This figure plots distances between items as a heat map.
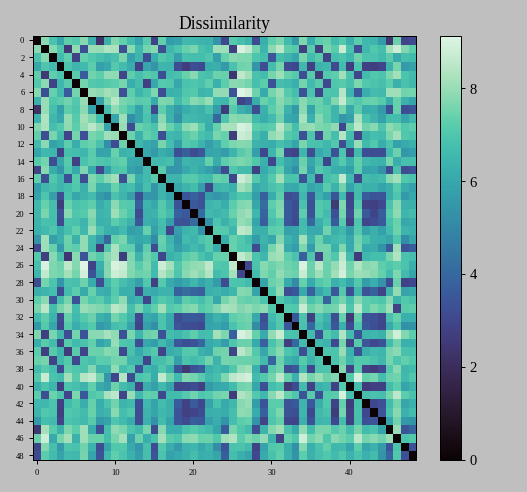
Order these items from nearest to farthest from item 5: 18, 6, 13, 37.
37, 18, 13, 6
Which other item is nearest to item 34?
1
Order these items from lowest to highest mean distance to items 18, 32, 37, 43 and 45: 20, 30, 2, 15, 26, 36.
20, 15, 2, 30, 36, 26
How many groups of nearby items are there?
9
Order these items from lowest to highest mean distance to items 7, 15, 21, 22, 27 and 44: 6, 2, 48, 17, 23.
48, 17, 23, 2, 6
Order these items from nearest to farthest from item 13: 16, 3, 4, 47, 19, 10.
3, 19, 47, 16, 4, 10
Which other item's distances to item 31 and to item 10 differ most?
39
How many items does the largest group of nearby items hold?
15
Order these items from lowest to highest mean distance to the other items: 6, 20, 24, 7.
20, 24, 6, 7
